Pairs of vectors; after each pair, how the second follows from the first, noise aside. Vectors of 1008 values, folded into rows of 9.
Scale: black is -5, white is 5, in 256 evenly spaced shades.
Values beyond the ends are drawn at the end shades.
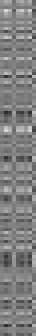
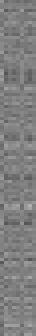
reversed, shrunk.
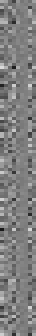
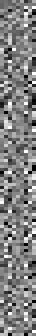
wrapped around, negated, scaled up.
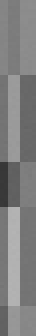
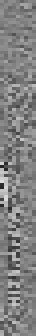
sign-scrambled.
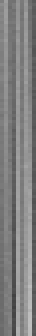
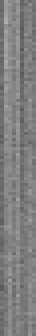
reversed, shrunk.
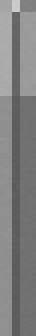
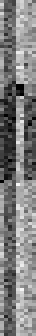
wrapped around, negated, scaled up.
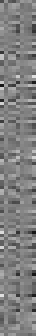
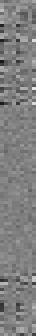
reversed, partly zeroed.
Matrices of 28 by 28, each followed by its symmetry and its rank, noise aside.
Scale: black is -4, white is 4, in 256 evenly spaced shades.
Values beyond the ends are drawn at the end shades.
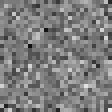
symmetric, rank eight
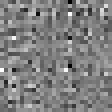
antisymmetric, rank six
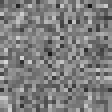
no symmetry, rank six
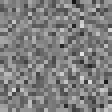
no symmetry, rank seven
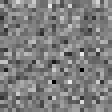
antisymmetric, rank six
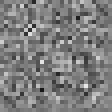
symmetric, rank seven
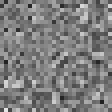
symmetric, rank seven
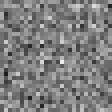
no symmetry, rank eight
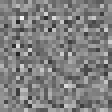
antisymmetric, rank six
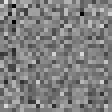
no symmetry, rank seven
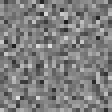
antisymmetric, rank eight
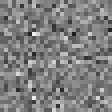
no symmetry, rank eight
